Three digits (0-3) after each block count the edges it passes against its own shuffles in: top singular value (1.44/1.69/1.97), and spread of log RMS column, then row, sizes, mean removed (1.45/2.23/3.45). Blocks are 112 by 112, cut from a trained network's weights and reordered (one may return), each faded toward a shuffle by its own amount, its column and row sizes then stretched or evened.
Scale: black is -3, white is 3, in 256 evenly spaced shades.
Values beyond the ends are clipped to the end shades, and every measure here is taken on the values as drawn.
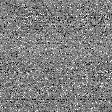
0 0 1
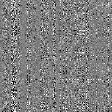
2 3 2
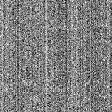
3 0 0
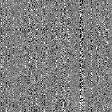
2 3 1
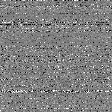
0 0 3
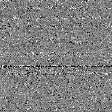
1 1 2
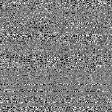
1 1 3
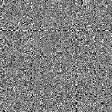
2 2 1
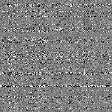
1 2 3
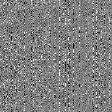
0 3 1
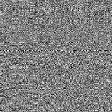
3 0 2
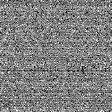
2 1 0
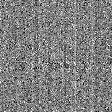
1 0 1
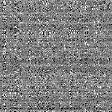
2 2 1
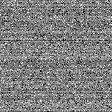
2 0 0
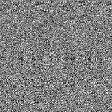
3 0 2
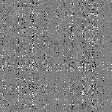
0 3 2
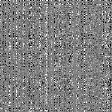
2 3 2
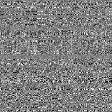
3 0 3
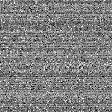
3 0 0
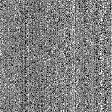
2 2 0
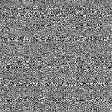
3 0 3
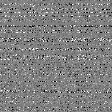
0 1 3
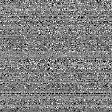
2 1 2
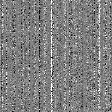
3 3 0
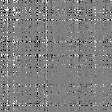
3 3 3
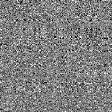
2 1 2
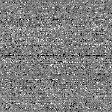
1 1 2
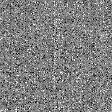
0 1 1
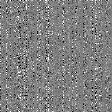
0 3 1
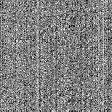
2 0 1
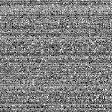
3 1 0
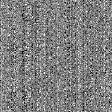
2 2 0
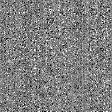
0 2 1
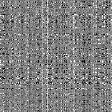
3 2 3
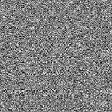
3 0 2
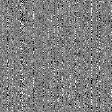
1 3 1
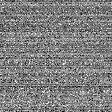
3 0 1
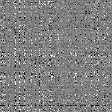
2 3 2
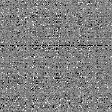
2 2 2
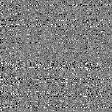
1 2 3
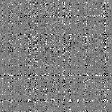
0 3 3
